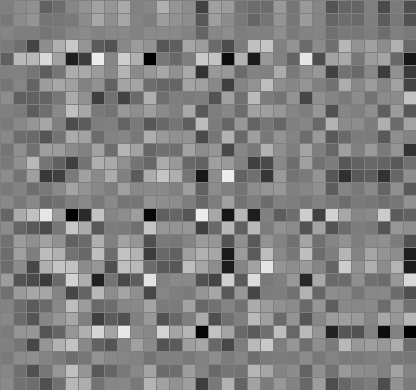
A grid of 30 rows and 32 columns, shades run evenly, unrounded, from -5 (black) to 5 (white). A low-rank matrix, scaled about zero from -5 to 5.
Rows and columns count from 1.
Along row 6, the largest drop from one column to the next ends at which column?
16
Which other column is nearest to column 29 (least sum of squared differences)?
11
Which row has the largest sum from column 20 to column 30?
21
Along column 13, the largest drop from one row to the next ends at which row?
27
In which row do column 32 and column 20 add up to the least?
5
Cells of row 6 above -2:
28
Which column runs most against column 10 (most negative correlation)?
32
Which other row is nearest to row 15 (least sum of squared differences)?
9
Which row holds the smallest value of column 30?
26
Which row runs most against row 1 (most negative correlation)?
25
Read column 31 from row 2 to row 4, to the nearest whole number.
0 0 2
